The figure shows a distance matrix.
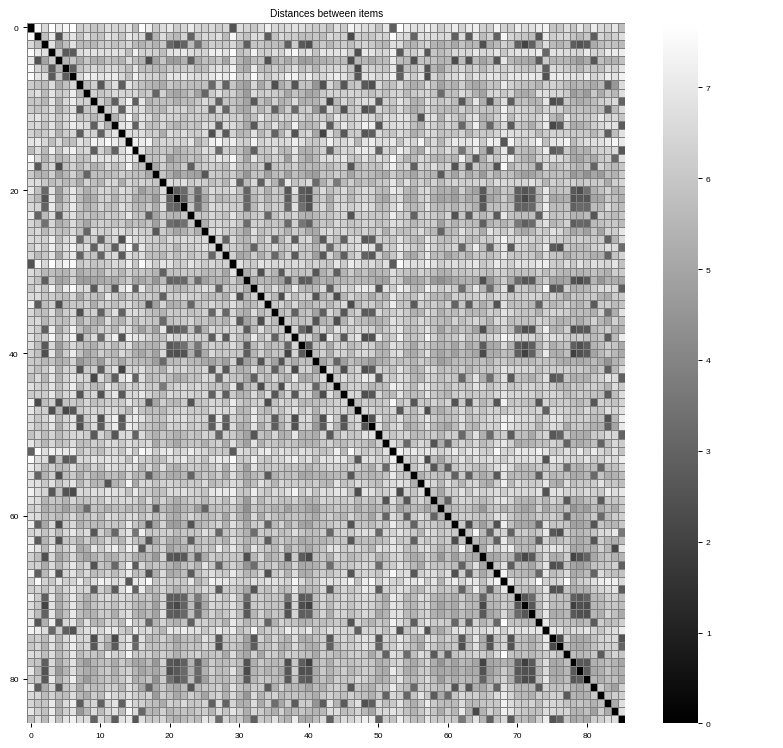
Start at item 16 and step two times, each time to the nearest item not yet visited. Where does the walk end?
84
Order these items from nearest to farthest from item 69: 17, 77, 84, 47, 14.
17, 77, 47, 84, 14
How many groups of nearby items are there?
12
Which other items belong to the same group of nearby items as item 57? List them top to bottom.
3, 5, 6, 47, 53, 74
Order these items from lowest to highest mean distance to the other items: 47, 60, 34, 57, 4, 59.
4, 59, 34, 60, 47, 57
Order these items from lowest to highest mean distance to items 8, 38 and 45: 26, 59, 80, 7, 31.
7, 26, 59, 31, 80
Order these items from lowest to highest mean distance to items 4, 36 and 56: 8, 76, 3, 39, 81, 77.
81, 76, 39, 77, 8, 3
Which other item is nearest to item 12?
75
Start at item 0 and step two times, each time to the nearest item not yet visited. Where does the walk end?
52
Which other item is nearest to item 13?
42
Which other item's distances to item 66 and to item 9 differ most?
43
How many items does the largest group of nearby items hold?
16
